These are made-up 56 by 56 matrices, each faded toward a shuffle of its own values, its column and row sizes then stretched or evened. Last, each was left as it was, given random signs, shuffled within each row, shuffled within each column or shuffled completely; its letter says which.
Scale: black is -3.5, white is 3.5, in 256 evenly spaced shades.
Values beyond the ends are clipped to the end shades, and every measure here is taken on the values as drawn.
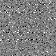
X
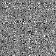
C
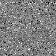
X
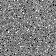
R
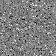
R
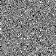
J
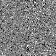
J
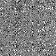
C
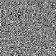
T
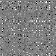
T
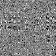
T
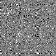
C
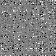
C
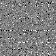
C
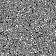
R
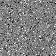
R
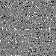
X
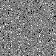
J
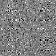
T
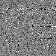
C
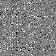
C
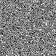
R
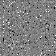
J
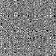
T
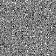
J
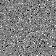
X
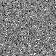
R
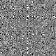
C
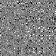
T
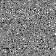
X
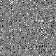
T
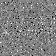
X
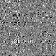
T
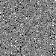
J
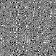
T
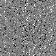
J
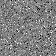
R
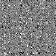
C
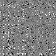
T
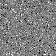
R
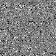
X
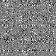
T
